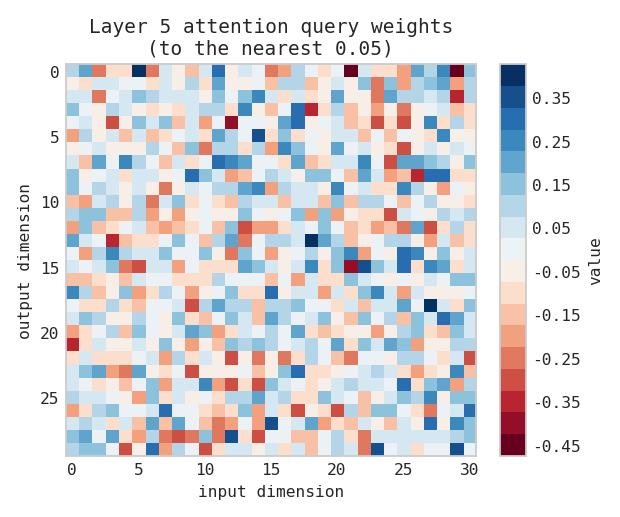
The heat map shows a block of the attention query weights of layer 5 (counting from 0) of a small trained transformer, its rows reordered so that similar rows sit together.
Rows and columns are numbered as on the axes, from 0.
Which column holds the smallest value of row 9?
7
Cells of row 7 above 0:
17
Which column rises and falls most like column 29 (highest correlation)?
2
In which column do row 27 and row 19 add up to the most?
15
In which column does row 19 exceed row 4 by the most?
12
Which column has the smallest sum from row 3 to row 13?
24
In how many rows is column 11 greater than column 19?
13
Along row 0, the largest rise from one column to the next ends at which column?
30
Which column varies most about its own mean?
25
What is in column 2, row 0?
-0.25
